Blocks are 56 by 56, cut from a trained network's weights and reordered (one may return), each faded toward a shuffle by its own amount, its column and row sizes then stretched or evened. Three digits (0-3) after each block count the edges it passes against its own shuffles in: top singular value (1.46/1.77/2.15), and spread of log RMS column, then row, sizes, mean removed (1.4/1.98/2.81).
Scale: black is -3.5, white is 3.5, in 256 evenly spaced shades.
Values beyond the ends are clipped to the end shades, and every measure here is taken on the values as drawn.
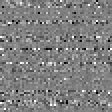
1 0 3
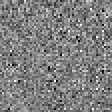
1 1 2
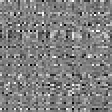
3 1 3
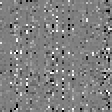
1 3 1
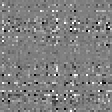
0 2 3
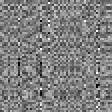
3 2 0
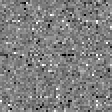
0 0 1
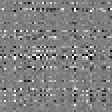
3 2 3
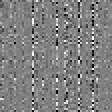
3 3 0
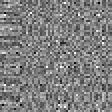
3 1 1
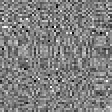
3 0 1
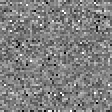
0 0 2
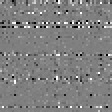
2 1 3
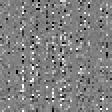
1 3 0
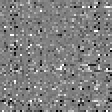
0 2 2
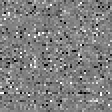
0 1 1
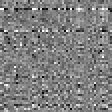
3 2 2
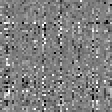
2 3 1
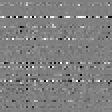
2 0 3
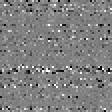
0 0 3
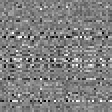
3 0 3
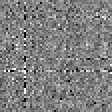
2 1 1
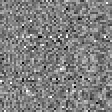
2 0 0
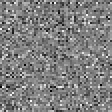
1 0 2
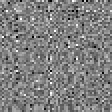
2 1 1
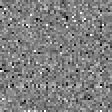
0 0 1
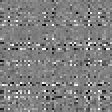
3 2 3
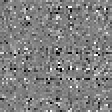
1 2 2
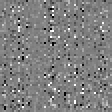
0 3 1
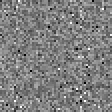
0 1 0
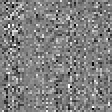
2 3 0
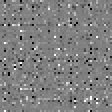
0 2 2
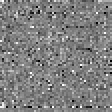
0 1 2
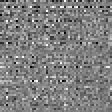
1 1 3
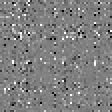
0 2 2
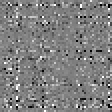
2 2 2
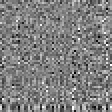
3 2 1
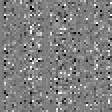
1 3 1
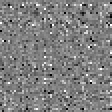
0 1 2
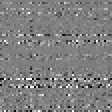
1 0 3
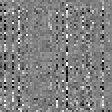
3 3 1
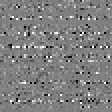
0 1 3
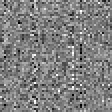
2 2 0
